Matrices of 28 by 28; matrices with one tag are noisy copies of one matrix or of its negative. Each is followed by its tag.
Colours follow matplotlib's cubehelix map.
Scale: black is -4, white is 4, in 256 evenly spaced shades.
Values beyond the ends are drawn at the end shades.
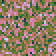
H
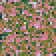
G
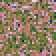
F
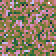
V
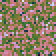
G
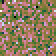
H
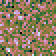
V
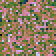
G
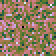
H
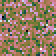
G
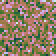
V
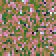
G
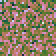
F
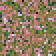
G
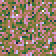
H
